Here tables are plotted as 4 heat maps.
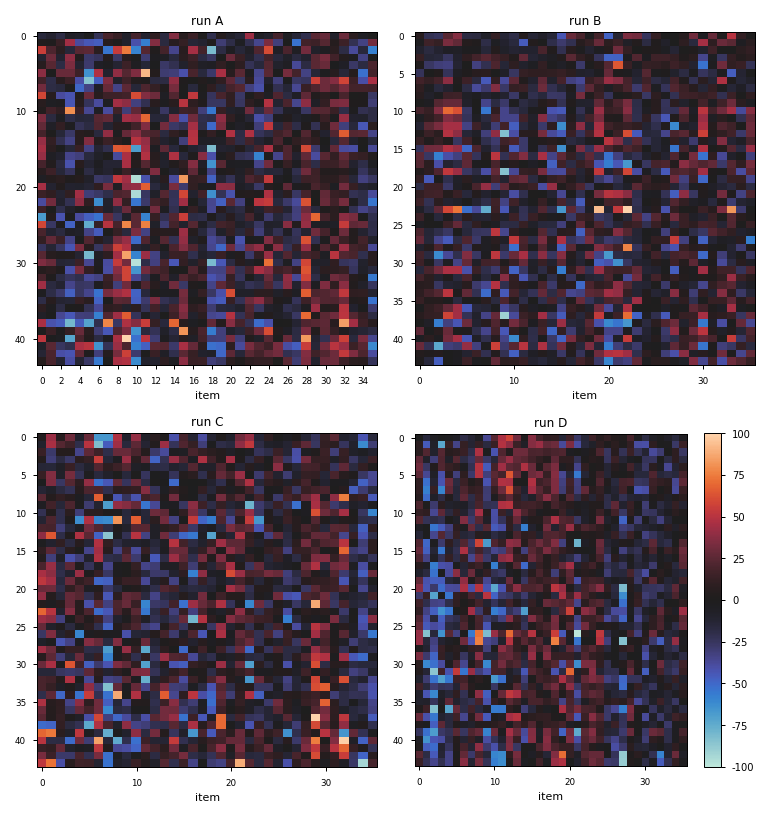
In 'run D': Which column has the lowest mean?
2
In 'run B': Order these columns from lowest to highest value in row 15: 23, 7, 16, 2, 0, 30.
0, 7, 16, 23, 2, 30
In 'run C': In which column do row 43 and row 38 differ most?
1
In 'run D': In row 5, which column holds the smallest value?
21
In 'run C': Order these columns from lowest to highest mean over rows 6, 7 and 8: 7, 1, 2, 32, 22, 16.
7, 2, 16, 1, 22, 32
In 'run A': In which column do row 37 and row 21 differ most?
20
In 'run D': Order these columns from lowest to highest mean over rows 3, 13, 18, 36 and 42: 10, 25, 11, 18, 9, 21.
10, 11, 25, 9, 21, 18
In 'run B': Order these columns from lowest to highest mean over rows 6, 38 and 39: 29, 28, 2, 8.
2, 28, 29, 8
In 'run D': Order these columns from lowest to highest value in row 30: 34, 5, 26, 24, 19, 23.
19, 34, 26, 24, 5, 23
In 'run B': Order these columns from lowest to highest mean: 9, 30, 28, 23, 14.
9, 14, 23, 30, 28
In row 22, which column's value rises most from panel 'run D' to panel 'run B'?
27
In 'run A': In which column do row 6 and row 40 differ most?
28
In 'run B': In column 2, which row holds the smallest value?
41
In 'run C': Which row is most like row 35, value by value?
36
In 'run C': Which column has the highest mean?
29
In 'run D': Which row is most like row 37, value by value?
34
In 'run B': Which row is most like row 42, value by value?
21
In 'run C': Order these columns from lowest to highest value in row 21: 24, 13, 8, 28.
13, 24, 8, 28
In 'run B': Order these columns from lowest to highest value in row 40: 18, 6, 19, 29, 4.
6, 18, 29, 19, 4
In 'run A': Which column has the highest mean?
9
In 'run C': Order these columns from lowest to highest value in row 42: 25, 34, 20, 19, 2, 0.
34, 2, 20, 25, 19, 0
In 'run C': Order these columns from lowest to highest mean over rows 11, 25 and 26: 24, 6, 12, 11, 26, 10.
6, 11, 12, 24, 26, 10
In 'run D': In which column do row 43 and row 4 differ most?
11
